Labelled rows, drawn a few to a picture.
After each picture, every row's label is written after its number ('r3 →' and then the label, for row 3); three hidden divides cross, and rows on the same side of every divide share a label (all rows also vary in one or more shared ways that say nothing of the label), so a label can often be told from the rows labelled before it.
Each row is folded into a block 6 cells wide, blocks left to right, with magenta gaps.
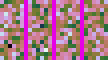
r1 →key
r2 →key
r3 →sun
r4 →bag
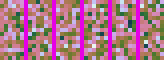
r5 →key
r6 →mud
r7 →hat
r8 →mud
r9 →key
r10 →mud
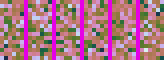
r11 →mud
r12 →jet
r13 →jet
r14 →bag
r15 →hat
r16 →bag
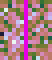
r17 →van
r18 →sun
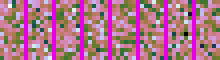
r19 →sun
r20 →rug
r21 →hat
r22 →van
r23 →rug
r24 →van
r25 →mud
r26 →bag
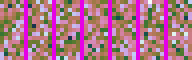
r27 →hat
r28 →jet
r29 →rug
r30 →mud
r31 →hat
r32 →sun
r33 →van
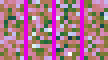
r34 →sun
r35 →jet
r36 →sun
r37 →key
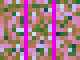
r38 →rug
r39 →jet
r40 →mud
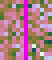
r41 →van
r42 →rug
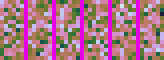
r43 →sun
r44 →rug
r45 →bag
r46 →jet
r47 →key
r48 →bag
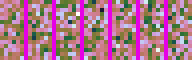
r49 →sun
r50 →hat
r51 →jet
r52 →jet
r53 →rug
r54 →rug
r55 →van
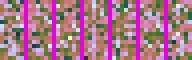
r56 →sun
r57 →mud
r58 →hat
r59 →mud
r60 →rug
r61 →hat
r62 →bag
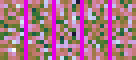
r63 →mud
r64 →sun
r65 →rug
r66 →key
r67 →mud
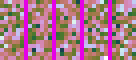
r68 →jet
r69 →hat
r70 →hat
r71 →rug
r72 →bag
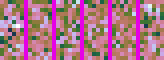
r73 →van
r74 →hat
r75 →mud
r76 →van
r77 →jet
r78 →mud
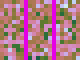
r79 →mud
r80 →key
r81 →sun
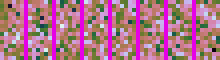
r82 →van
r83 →sun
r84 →key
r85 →rug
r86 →sun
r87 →hat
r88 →sun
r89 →hat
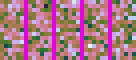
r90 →bag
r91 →van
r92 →key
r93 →rug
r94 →key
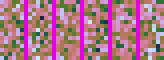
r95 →sun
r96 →sun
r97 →jet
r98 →key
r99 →bag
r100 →mud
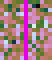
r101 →rug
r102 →van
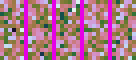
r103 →rug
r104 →key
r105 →mud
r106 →key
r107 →bag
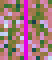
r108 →van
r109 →rug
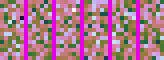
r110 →van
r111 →sun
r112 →mud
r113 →bag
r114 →sun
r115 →rug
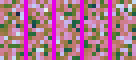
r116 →key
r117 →mud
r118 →key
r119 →van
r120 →mud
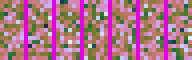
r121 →van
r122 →key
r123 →bag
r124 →jet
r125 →mud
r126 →hat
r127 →jet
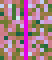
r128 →mud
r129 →mud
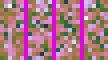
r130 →sun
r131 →bag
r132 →mud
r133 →sun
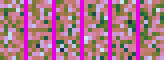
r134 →mud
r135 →key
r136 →jet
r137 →key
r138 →key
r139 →hat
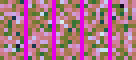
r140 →mud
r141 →bag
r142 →key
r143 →key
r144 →jet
